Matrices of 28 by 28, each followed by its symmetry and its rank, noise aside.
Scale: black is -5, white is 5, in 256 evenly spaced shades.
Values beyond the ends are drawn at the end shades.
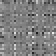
antisymmetric, rank two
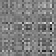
no symmetry, rank two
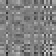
no symmetry, rank two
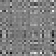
antisymmetric, rank two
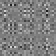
antisymmetric, rank two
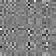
no symmetry, rank three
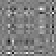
antisymmetric, rank two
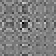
symmetric, rank two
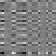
no symmetry, rank one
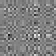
no symmetry, rank two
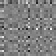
antisymmetric, rank two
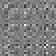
symmetric, rank two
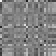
symmetric, rank two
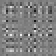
antisymmetric, rank two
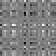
antisymmetric, rank two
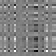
no symmetry, rank one
